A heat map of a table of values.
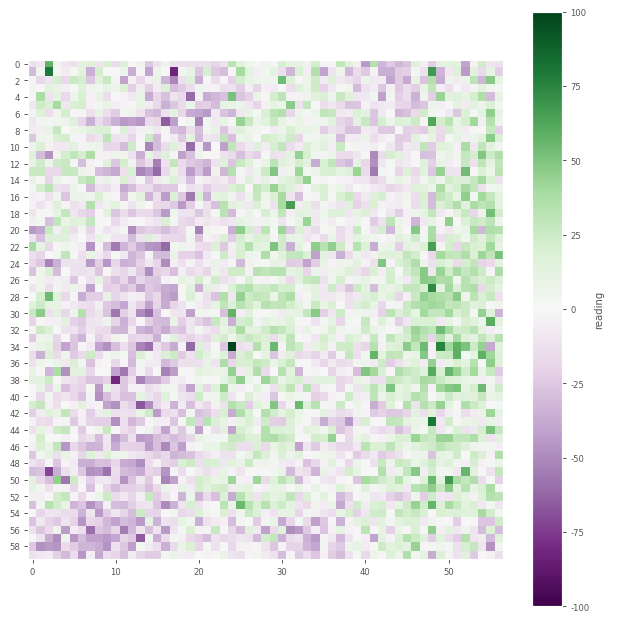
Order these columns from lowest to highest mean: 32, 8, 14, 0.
14, 8, 0, 32
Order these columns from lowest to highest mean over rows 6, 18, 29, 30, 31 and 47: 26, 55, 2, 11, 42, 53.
11, 42, 2, 53, 26, 55
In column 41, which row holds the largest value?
35
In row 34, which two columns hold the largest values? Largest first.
24, 49
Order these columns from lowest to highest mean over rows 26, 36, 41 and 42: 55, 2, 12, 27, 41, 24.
12, 41, 24, 2, 27, 55
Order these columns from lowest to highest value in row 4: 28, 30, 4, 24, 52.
4, 28, 52, 30, 24
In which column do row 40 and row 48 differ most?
13
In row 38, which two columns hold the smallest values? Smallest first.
10, 13
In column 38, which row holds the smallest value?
43
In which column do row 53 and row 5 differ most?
46
